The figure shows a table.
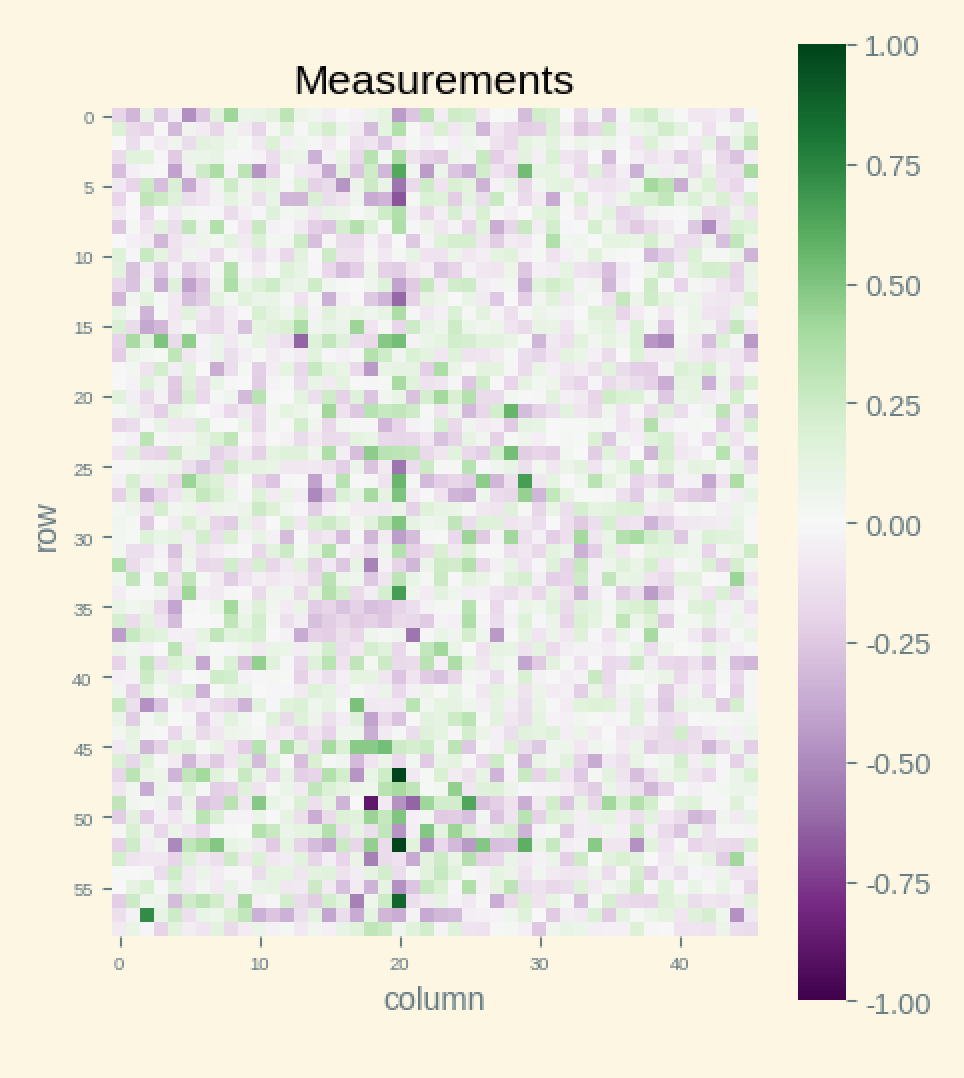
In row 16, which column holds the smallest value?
13
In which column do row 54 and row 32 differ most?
18
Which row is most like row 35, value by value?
36
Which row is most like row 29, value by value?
48
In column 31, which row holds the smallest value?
6
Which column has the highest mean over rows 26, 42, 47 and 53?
20
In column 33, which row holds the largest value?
30
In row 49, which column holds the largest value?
25
